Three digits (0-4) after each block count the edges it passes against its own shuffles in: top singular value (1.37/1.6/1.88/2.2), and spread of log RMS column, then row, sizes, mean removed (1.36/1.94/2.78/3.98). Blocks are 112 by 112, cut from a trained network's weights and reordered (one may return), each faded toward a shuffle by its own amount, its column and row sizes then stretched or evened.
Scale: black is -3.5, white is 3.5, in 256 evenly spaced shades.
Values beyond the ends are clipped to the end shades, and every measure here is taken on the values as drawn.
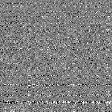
4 1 3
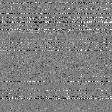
4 1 4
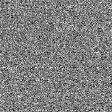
1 0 2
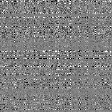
1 3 4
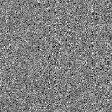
3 2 0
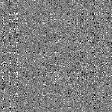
3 3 2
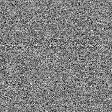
0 0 2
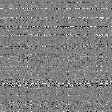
3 2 4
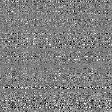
0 2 4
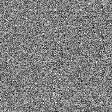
0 2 0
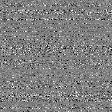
1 0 4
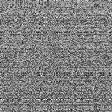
4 0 2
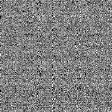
1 3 1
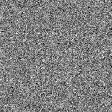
2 0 1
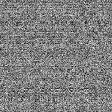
3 1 1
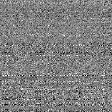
3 2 3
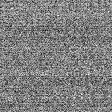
3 0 0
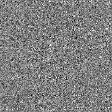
0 2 2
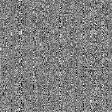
0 4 0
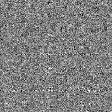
2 1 2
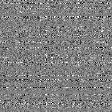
0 2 4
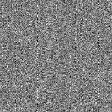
3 2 0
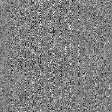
0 4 0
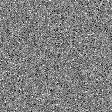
1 0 0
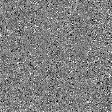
0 2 1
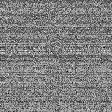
4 0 1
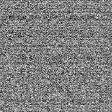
3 2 0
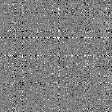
2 3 3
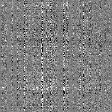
2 4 1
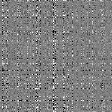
2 4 3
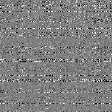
1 2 4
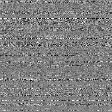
2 1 4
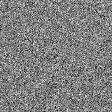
0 1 0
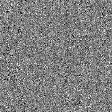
1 2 0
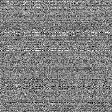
4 1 3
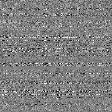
1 2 4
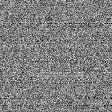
2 0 2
